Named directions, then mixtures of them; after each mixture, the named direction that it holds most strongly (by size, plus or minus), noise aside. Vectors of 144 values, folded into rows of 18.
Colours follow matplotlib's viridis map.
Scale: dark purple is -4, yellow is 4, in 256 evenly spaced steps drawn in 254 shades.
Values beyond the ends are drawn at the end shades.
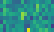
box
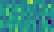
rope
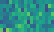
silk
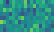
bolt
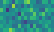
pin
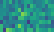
silk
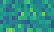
pin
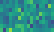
silk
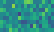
pin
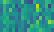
rope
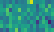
rope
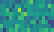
rope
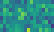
box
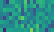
bolt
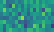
bolt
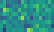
box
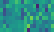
box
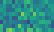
pin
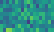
silk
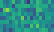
pin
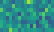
pin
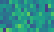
silk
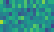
bolt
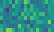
pin
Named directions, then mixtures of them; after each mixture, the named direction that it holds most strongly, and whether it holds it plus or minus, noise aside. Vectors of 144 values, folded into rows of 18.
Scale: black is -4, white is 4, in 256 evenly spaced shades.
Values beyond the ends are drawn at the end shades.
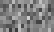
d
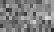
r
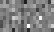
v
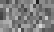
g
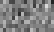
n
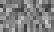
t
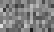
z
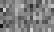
z, minus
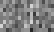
z, plus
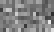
r, minus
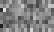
z, minus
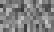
t, plus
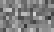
r, minus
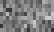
r, plus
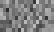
g, minus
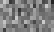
n, plus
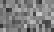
r, plus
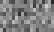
n, plus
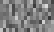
n, plus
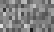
z, plus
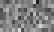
g, plus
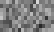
g, minus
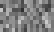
t, plus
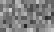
r, minus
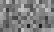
g, minus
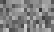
t, minus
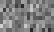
z, plus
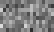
z, plus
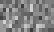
g, plus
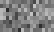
g, minus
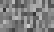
z, plus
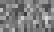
t, plus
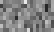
t, plus
